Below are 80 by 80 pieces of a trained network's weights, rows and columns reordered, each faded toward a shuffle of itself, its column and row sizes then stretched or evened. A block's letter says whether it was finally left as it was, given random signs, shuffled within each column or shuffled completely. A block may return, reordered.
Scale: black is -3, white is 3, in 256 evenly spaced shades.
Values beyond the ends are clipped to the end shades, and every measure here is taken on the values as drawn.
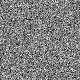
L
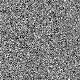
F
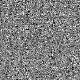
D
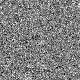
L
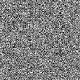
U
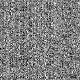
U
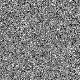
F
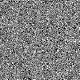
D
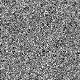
D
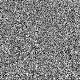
D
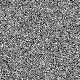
L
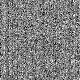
F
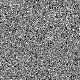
D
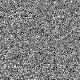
U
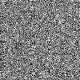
D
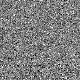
D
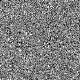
D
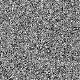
F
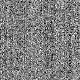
U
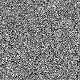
D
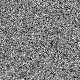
L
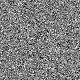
L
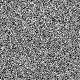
L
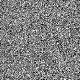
D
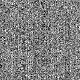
U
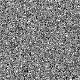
D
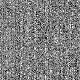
U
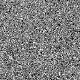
D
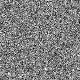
F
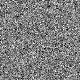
D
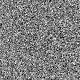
L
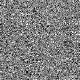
U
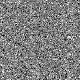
U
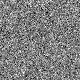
L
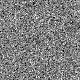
F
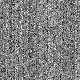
F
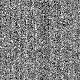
F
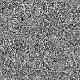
U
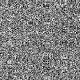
U
